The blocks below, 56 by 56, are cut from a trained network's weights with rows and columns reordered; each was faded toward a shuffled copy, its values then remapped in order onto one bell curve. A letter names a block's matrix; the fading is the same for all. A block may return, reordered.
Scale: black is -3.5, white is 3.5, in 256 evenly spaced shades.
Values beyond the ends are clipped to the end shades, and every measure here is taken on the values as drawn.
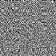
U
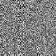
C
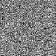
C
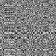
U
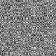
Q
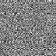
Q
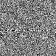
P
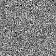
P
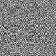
U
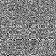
U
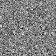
P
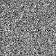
P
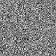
C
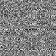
U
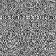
Q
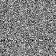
P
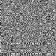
Q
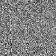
C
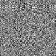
Q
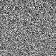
P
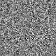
P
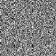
C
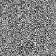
C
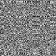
U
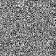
C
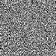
C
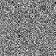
C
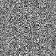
C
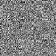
Q
